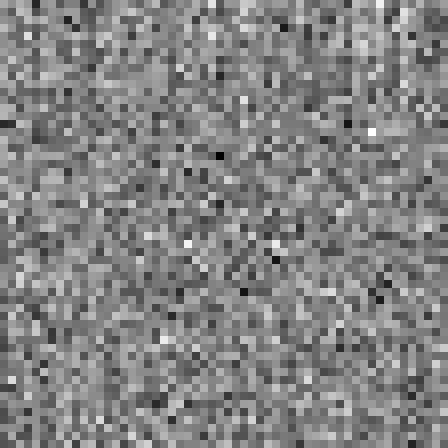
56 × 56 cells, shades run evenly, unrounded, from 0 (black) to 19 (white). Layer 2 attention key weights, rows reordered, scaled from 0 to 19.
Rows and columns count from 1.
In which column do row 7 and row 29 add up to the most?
54
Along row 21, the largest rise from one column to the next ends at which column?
21
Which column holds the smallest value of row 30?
34
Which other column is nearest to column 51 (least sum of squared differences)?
45
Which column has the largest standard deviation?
31
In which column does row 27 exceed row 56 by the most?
13
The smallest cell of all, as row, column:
20, 28
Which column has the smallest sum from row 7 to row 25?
44
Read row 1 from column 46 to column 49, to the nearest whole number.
13 11 18 10
